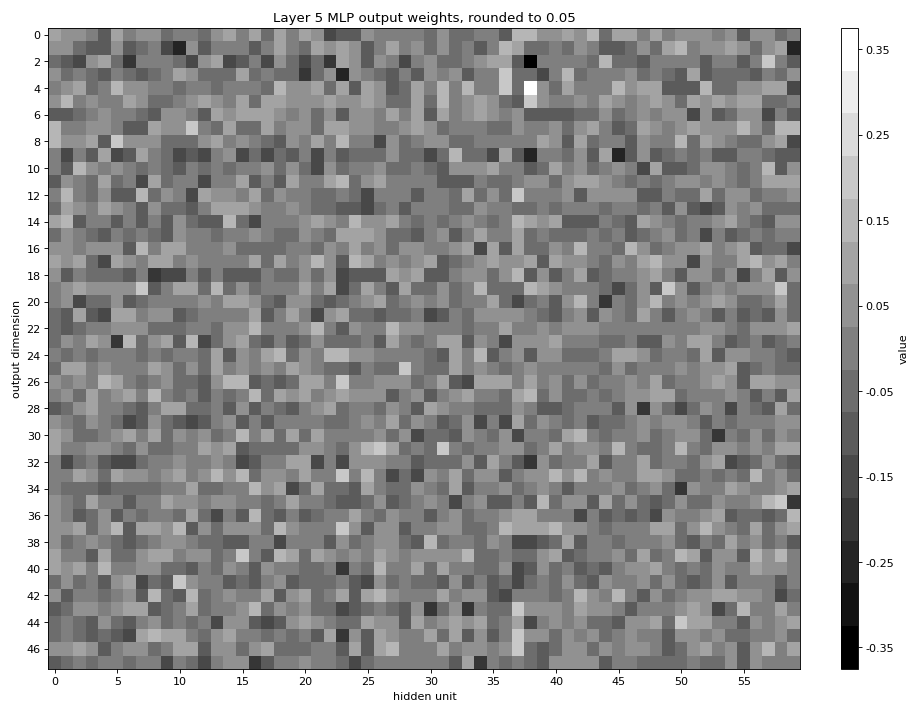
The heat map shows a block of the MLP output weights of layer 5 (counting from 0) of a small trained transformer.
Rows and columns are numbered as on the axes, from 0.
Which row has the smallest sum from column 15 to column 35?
9
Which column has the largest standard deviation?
38
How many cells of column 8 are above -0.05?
35
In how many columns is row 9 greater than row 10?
14
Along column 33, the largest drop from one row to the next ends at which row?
43
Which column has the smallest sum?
12
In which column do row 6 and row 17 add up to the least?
51
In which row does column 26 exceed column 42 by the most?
40
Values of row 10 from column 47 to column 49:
-0.15 0.1 -0.1
